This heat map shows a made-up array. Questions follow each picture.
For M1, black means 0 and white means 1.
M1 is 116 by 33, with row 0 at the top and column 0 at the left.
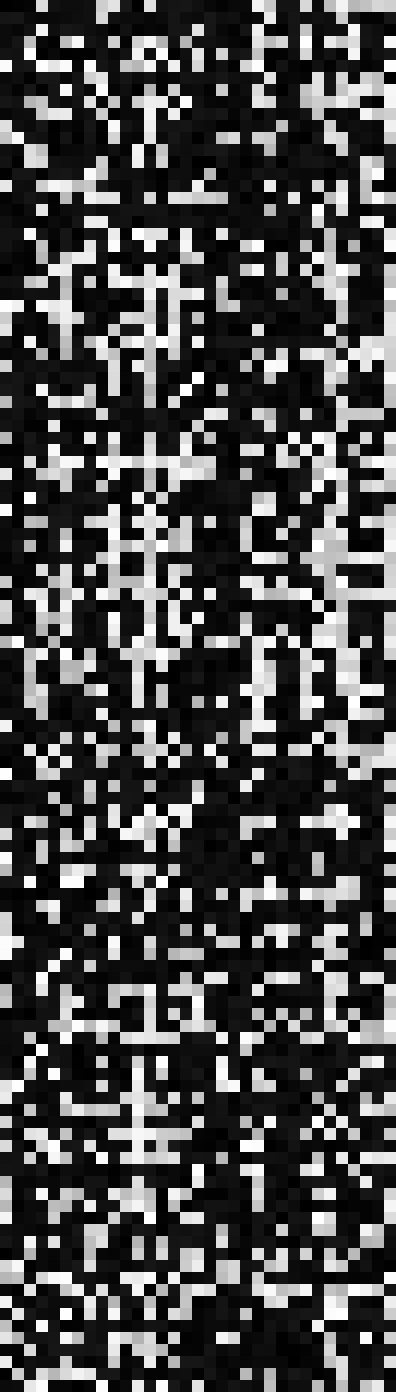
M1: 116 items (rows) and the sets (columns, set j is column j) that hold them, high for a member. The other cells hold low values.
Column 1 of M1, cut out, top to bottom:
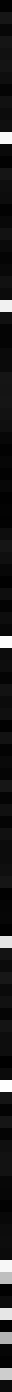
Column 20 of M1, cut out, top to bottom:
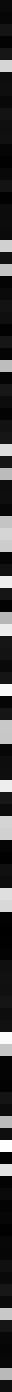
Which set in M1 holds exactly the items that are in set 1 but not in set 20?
19
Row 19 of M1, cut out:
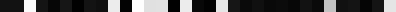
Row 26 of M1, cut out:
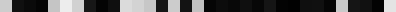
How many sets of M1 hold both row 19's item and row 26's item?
3
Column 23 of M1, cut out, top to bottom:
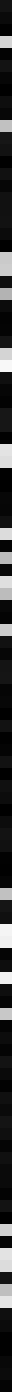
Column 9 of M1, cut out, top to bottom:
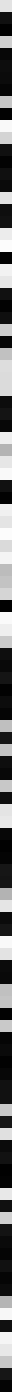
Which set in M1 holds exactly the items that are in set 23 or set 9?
27
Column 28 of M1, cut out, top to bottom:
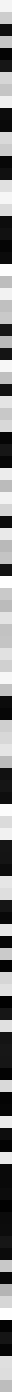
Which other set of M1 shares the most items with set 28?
12
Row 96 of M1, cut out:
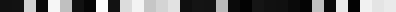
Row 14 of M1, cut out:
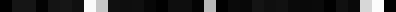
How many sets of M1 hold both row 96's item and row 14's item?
3
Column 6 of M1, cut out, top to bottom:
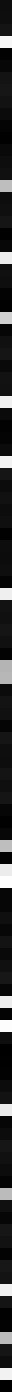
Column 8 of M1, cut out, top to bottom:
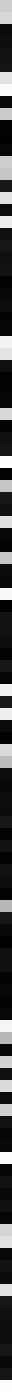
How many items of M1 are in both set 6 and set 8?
5
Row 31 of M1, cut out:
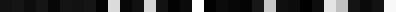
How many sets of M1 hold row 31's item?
7
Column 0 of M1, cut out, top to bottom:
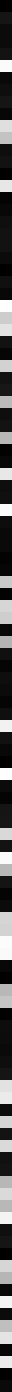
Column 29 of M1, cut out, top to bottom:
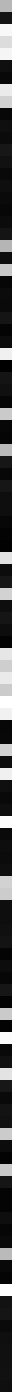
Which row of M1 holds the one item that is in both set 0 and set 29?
64
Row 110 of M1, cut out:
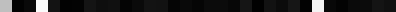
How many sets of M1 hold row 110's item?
3
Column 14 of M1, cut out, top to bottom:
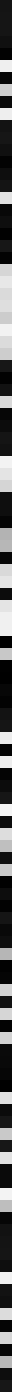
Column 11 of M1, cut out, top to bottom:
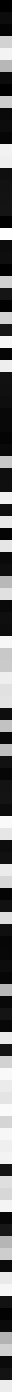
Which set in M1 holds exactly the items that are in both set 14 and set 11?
10
